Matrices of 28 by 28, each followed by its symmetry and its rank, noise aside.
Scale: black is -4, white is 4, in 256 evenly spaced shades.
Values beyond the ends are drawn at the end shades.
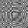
symmetric, rank three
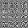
no symmetry, rank three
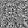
antisymmetric, rank six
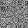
no symmetry, rank six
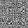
antisymmetric, rank six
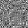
no symmetry, rank four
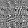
antisymmetric, rank six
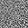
no symmetry, rank six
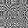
antisymmetric, rank four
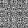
antisymmetric, rank six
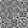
symmetric, rank four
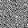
no symmetry, rank six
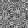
no symmetry, rank four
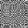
no symmetry, rank three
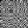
symmetric, rank four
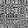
no symmetry, rank three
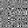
no symmetry, rank three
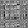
no symmetry, rank three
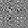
no symmetry, rank three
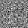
antisymmetric, rank six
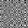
no symmetry, rank three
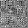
no symmetry, rank six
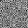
no symmetry, rank six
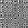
symmetric, rank three
